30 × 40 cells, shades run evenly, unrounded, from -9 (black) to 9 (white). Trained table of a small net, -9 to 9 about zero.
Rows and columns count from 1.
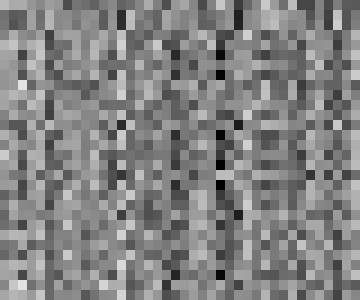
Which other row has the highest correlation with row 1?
9
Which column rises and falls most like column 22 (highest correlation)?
13
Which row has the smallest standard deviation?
25
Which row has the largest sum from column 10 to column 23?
29
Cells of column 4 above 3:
5
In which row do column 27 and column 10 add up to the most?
17
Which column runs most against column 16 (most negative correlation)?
22
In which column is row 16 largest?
1
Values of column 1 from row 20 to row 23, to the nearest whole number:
-2 0 -2 -1
